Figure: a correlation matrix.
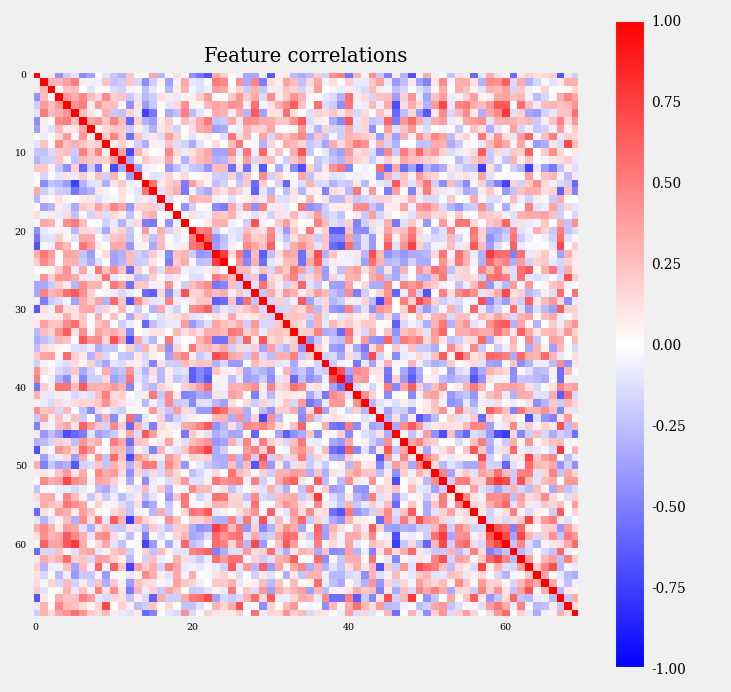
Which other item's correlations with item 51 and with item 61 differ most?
59
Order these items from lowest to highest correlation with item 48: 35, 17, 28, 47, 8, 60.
17, 8, 60, 35, 47, 28
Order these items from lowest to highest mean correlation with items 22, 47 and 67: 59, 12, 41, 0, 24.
0, 12, 41, 24, 59
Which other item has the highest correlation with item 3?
40
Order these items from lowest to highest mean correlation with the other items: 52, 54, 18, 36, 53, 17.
53, 17, 18, 54, 36, 52
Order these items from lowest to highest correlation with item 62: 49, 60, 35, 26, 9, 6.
35, 49, 6, 9, 60, 26
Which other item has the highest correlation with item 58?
23
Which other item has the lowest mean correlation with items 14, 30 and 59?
39
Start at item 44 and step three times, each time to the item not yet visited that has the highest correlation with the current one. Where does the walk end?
38
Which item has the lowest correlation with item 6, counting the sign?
12
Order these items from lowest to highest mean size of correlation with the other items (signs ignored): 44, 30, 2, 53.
2, 53, 44, 30
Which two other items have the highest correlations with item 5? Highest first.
60, 28
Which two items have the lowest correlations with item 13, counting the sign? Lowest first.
44, 12
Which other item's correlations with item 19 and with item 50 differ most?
28
